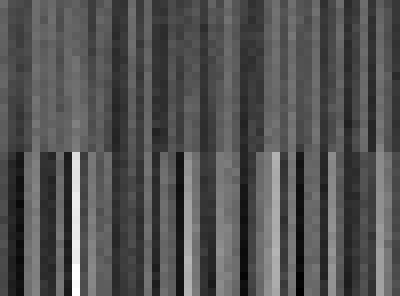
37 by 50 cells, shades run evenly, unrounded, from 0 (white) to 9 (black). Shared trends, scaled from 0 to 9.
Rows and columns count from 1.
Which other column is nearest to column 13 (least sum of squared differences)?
43
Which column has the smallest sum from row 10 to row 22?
10
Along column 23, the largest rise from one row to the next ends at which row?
20
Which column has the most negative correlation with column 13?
47
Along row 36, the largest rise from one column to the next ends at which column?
11
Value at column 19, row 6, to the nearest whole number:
6
